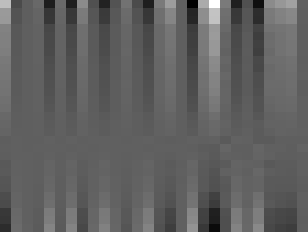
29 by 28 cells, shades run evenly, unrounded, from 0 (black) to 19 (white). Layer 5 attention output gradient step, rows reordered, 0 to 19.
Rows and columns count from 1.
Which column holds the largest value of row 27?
18
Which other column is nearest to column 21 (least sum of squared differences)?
15
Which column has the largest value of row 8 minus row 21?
20
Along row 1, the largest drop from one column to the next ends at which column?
21
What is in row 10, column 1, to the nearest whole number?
9
